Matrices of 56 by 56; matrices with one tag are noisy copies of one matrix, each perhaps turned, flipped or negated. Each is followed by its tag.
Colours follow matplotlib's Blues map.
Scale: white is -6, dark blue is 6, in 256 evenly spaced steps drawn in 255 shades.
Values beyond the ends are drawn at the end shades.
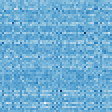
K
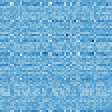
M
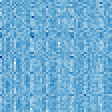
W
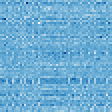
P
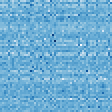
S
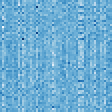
P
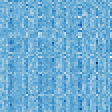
W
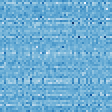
P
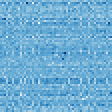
P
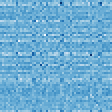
M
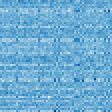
W
